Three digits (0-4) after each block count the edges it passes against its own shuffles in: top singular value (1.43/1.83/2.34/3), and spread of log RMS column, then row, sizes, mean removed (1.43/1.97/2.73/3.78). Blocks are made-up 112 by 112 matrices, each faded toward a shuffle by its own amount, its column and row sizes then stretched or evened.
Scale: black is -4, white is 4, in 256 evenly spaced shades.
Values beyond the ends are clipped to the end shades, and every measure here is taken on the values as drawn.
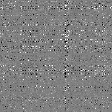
3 2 3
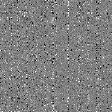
2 3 1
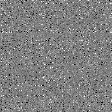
0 2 2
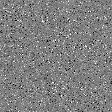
0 0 1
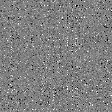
1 2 1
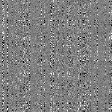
2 4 2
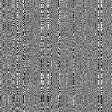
4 4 0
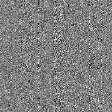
2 3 0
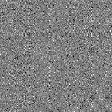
3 2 0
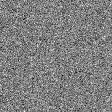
1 0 0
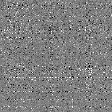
2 2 3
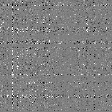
2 3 3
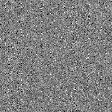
1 2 0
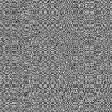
4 0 2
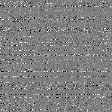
0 1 4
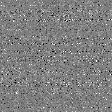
0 0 3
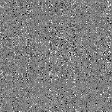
1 3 2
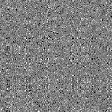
3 2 1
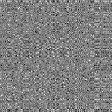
4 1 2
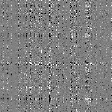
3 4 2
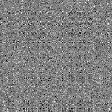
3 1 2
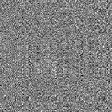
3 2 0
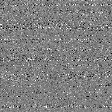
1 0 3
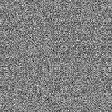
3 0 0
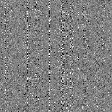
3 3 0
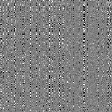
4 4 1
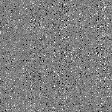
0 3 1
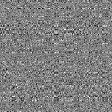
3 0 3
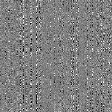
3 4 1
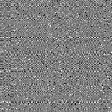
4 0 3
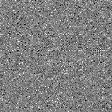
2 0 1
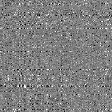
3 1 3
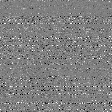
2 0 4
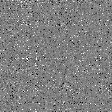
0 1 2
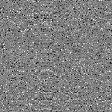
3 0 1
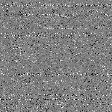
0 0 3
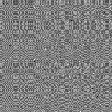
4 1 2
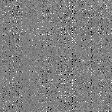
1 3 2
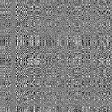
4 4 3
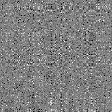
3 2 1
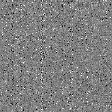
2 2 0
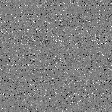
1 0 2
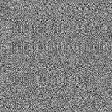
3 0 2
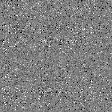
1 1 2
